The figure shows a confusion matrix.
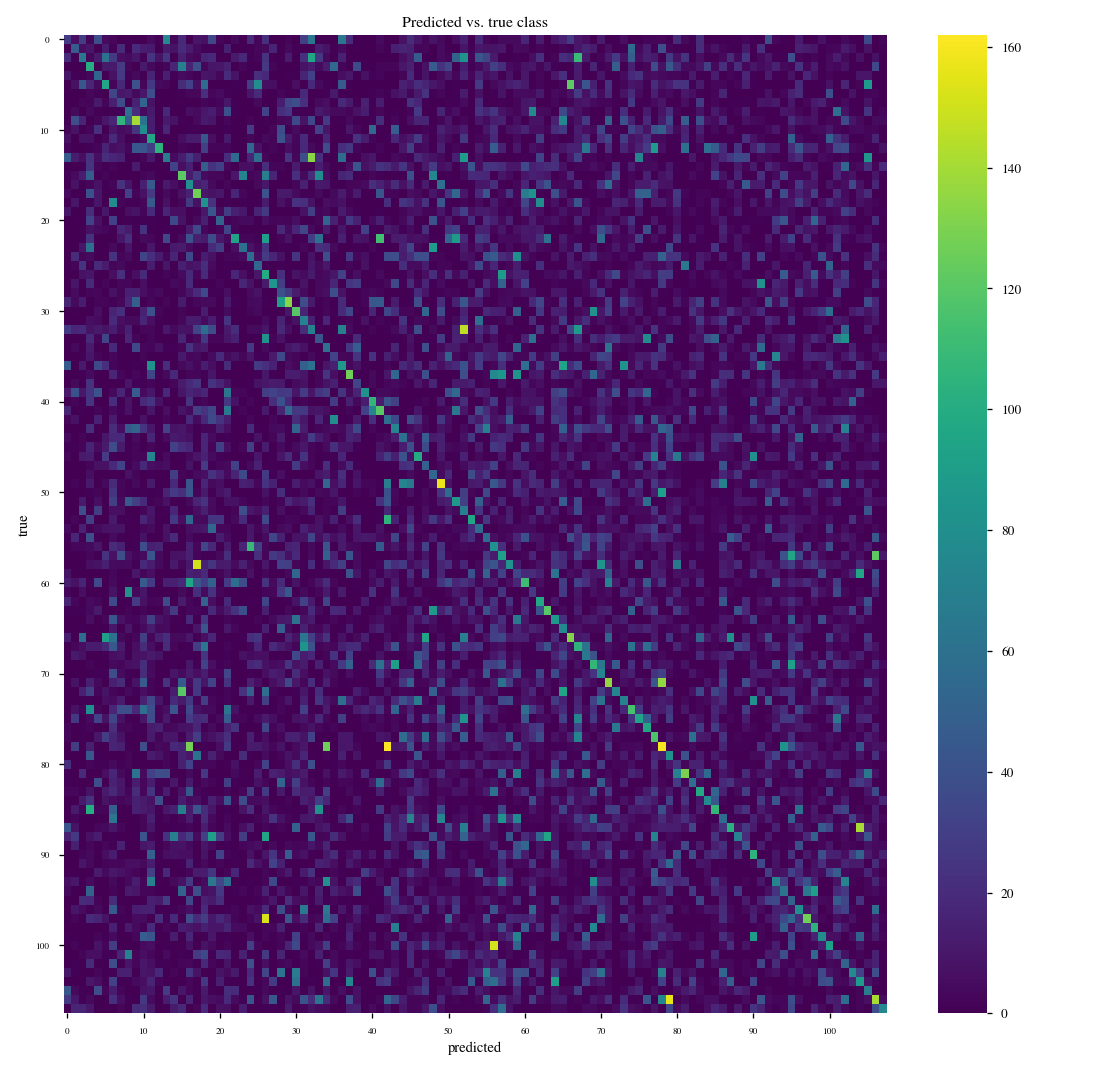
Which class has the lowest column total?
107
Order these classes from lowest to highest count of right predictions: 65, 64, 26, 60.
65, 64, 26, 60
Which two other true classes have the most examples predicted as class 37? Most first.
104, 69
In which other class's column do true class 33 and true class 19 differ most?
76
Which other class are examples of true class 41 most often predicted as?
40
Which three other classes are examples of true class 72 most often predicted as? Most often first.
15, 65, 26
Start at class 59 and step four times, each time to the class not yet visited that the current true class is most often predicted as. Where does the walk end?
69
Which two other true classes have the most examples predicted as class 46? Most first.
73, 69
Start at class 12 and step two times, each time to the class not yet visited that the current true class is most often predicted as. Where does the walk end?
67
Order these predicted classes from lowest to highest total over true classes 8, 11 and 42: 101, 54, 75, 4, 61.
4, 54, 75, 61, 101
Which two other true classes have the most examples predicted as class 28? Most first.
29, 103
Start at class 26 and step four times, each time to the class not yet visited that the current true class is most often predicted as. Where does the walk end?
17
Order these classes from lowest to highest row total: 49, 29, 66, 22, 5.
29, 5, 22, 49, 66
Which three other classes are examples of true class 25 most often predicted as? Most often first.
81, 100, 54
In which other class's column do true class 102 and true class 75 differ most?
52
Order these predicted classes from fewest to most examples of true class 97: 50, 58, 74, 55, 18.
74, 58, 18, 55, 50
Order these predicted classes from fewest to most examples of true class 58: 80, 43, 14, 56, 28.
14, 43, 28, 56, 80
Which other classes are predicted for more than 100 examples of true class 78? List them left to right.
16, 34, 42
